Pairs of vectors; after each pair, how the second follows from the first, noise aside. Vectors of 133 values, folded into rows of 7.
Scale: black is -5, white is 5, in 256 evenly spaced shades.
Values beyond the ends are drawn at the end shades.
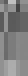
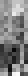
reversed, scaled up.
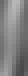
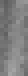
reversed, shrunk.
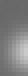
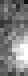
scaled up.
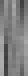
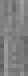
negated, shrunk.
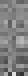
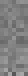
negated, shrunk.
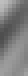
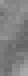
reversed, shrunk.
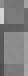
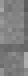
reversed, shrunk.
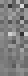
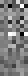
scaled up.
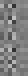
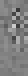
reversed, negated, partly zeroed.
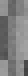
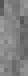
reversed, shrunk.
